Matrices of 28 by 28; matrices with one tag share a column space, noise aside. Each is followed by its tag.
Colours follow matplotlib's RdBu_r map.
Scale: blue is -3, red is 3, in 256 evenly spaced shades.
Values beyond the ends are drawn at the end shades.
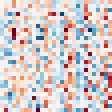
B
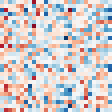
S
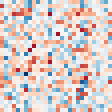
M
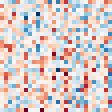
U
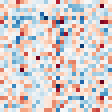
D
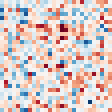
B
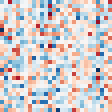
U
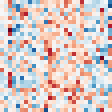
B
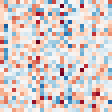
S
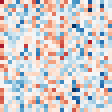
M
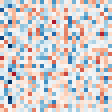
D
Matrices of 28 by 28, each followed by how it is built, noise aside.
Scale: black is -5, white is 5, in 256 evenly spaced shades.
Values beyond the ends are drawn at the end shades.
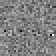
uneven rows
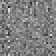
uneven columns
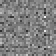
low rank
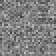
blocks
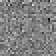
low rank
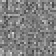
blocks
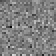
uneven rows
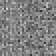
repeating rows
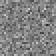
repeating rows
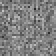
blocks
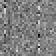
uneven columns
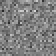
uneven rows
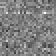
low rank
